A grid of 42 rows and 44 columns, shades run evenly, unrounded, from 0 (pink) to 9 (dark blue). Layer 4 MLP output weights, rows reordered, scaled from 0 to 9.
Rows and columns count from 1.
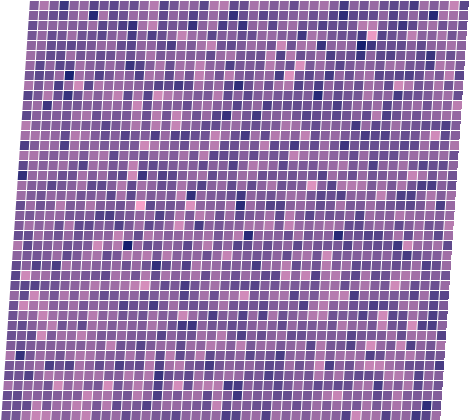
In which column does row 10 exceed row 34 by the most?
4
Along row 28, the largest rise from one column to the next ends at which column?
31
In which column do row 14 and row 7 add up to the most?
11
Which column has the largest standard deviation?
18
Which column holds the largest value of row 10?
30
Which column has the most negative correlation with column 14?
24
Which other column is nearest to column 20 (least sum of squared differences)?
10
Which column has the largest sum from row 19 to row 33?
43
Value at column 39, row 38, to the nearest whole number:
3
